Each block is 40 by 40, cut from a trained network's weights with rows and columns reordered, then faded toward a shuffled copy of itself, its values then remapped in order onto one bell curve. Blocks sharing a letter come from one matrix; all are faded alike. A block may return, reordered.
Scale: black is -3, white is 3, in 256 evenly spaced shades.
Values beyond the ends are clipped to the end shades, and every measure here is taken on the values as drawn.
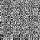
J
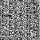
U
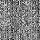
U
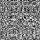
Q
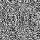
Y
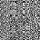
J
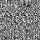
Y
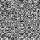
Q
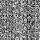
U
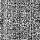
U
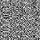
Y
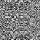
Q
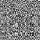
Y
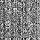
U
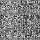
U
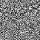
Q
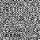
Q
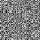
J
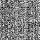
U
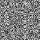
J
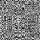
J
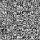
J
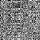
J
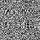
Y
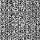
U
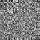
J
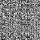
U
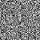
Y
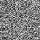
Y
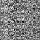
J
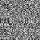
Q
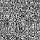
J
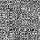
Y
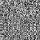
Q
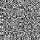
Q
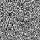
Y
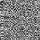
Q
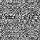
Q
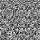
Q
